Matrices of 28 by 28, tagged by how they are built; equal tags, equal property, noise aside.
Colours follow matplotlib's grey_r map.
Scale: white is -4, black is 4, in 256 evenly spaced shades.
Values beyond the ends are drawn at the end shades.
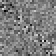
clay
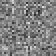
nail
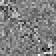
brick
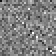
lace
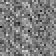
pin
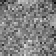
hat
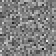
pin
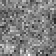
hat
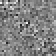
brick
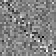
clay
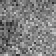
hat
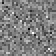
lace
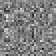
nail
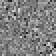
brick
